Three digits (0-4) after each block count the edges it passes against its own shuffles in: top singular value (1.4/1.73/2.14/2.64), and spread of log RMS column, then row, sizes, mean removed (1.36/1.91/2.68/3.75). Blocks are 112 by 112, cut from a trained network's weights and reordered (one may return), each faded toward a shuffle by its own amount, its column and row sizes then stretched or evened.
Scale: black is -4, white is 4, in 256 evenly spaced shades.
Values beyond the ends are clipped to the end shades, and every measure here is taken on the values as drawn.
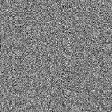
3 2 0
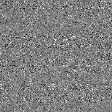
1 1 3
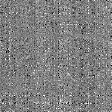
2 2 3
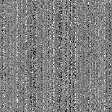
3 4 0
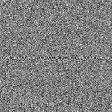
3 1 2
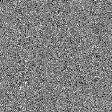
2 2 1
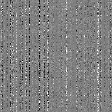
3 4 2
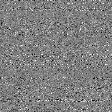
0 0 3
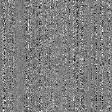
1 4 1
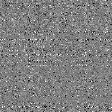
0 2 3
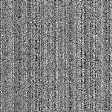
4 3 1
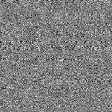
2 0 3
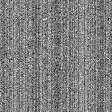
4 0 1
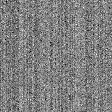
3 0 1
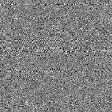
3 0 3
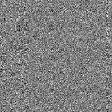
3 2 0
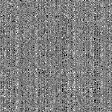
3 3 2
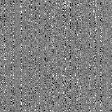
0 4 1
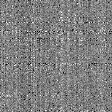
2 1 3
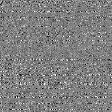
1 1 4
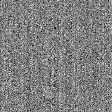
1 1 1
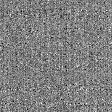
1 0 2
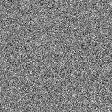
2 0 0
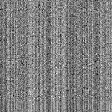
4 2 1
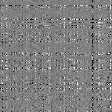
3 3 4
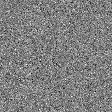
1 0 0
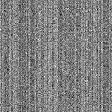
4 1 1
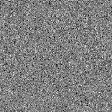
2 1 1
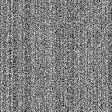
3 1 0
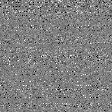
0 1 3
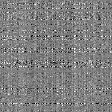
3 1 4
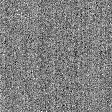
1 0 0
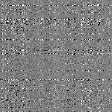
1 3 4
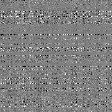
1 2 4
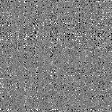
1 3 3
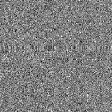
3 1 2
